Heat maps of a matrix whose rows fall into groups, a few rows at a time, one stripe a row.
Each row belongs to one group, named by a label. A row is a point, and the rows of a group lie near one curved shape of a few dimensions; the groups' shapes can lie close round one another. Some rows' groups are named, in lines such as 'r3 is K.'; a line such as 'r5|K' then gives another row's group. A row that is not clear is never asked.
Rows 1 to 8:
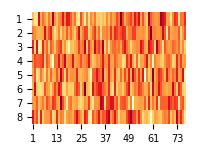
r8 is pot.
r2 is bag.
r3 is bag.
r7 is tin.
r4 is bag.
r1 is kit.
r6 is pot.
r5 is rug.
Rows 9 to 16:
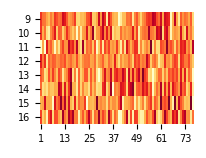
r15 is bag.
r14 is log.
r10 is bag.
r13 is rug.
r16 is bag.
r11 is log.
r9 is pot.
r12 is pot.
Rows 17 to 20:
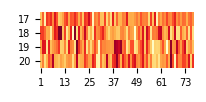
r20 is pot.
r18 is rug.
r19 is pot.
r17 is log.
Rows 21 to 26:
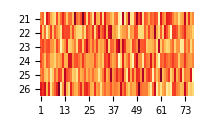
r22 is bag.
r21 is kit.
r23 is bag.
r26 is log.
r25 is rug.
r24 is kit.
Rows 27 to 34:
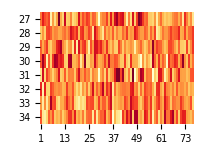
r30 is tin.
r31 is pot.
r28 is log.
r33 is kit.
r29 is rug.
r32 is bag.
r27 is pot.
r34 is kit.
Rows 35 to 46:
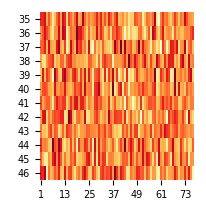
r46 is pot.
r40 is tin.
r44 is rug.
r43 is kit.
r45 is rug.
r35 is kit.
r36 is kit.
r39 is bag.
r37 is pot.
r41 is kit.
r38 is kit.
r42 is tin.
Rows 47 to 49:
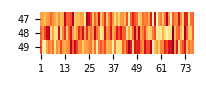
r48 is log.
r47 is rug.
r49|kit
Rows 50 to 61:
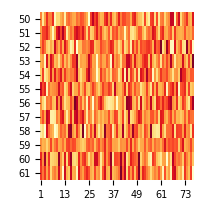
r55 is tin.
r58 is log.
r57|kit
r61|log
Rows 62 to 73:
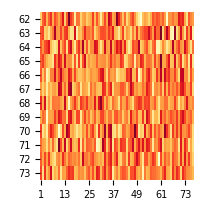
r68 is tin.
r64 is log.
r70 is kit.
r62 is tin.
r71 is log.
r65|rug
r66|bag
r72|kit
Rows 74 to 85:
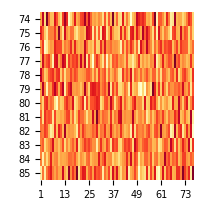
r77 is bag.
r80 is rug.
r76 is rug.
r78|bag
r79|tin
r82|rug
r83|pot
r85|log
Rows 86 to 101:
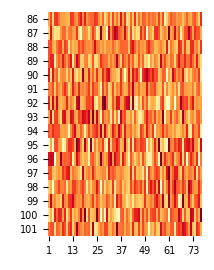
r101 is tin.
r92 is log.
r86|log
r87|pot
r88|bag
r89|tin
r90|tin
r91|log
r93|bag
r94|bag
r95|log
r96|tin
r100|pot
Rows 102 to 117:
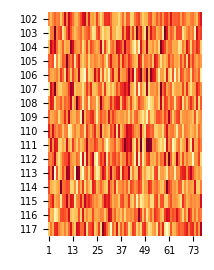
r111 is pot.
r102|kit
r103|kit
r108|tin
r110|bag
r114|bag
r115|kit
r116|bag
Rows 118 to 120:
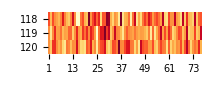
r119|rug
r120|rug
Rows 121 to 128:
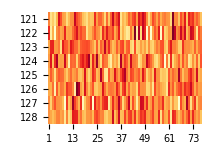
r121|kit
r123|kit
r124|bag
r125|pot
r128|rug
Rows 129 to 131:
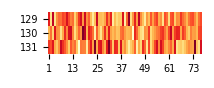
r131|tin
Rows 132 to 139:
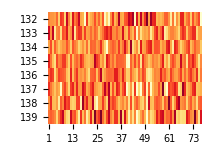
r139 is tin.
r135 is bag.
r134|pot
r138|rug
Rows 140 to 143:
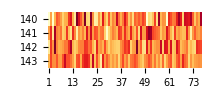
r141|pot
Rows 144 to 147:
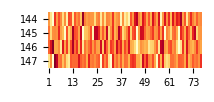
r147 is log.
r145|rug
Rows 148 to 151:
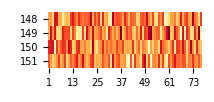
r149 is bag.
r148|log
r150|tin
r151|kit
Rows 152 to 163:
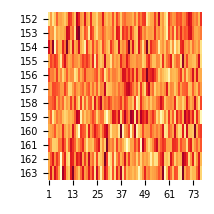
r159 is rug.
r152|log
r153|log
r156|pot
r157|bag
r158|tin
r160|tin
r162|bag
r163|bag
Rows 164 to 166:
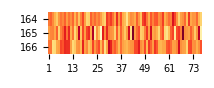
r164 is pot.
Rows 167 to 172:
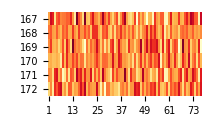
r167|log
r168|log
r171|log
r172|pot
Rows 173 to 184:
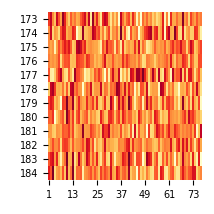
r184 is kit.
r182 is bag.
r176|bag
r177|kit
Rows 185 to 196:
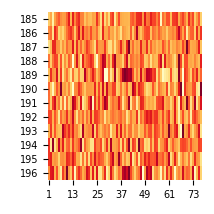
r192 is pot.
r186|kit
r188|rug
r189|pot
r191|rug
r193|bag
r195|pot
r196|pot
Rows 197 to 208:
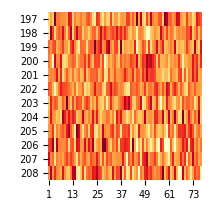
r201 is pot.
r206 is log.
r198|tin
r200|pot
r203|pot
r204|bag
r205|log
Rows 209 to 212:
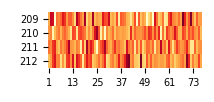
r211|rug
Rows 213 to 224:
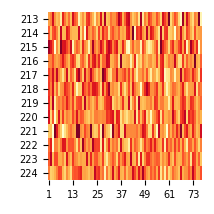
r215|tin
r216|tin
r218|tin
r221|log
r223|pot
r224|rug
